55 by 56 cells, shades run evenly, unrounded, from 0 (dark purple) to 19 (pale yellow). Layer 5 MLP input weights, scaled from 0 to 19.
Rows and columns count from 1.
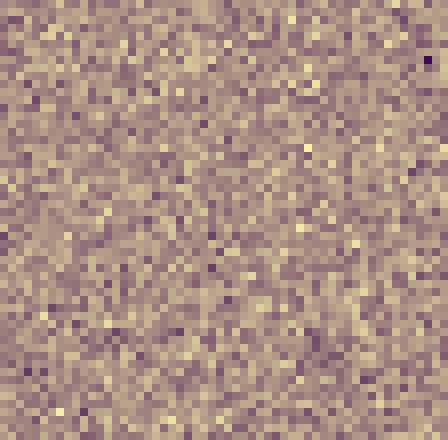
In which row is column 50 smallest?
2
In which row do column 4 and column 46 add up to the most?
37
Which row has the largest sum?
19
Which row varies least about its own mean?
17
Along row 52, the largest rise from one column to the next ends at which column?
12
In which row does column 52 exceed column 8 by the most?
35
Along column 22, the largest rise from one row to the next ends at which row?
53
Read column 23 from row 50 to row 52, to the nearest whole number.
9 11 12
